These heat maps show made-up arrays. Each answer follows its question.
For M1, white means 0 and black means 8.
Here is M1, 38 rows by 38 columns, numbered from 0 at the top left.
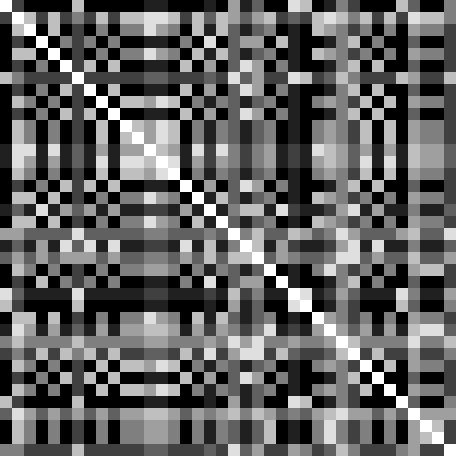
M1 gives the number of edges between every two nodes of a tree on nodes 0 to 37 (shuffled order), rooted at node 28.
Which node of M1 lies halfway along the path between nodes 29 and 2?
34
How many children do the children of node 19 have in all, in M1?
1
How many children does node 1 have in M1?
3
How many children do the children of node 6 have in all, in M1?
3
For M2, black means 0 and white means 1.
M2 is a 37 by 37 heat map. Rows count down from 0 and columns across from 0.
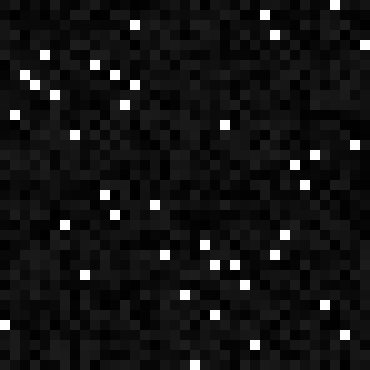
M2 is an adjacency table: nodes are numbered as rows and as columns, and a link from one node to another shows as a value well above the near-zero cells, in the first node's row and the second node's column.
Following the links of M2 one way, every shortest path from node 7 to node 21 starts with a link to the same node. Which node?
node 11
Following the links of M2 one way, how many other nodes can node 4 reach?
8
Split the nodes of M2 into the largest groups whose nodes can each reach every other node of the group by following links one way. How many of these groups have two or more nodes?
5
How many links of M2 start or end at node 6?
2
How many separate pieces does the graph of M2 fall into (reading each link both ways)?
4
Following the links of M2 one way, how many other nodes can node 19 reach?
8
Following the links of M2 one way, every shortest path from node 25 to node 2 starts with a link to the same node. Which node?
node 27
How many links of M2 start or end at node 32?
2
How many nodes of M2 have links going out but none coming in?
1
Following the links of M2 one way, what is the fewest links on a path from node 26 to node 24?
3
